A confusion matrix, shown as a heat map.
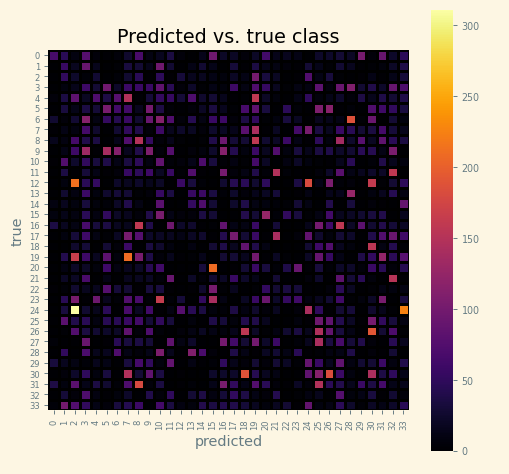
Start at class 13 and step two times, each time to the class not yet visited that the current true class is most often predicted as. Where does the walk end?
10
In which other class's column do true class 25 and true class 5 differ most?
9
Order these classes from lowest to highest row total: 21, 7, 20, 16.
21, 20, 7, 16
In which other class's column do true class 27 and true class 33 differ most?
25
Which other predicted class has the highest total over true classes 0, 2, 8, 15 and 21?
19
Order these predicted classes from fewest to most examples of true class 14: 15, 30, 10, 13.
30, 15, 13, 10
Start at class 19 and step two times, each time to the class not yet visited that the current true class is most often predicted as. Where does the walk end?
24
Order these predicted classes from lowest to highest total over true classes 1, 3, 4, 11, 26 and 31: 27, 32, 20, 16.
20, 16, 27, 32
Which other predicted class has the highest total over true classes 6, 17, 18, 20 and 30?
7
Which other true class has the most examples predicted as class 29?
0
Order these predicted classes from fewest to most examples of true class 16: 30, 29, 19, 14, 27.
14, 30, 19, 29, 27
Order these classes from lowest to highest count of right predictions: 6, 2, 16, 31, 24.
2, 6, 31, 16, 24
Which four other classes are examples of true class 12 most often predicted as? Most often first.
2, 24, 30, 26
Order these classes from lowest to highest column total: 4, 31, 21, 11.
4, 21, 11, 31
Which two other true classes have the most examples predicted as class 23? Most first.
20, 7
